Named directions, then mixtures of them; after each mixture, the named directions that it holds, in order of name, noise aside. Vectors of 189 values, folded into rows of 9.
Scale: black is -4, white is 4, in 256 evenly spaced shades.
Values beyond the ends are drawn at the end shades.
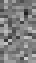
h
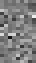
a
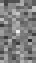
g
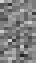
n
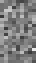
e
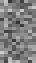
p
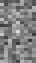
g.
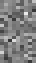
g, h, n.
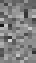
a, g, h.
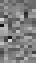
a, g, h.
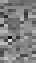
a, h, n.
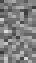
h, p.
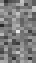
g.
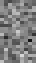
g.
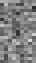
g.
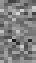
g, n, p.
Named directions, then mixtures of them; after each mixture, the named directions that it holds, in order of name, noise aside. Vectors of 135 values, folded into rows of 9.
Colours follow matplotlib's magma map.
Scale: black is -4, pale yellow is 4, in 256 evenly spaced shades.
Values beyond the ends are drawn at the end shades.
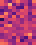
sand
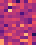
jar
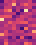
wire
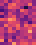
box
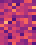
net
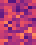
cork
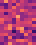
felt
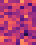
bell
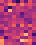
jar.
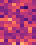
bell, box, net.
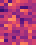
bell, box, sand.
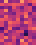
bell.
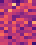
jar, net, wire.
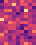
bell, wire.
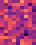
bell.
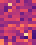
felt, jar, sand.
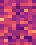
cork, wire.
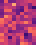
bell, cork, wire.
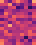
cork, net, sand.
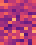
felt, net.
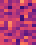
bell.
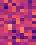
felt, sand.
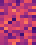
felt, net.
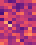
cork, net, sand.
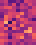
cork, net.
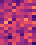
net.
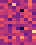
felt, sand, wire.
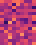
net.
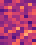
bell, box.
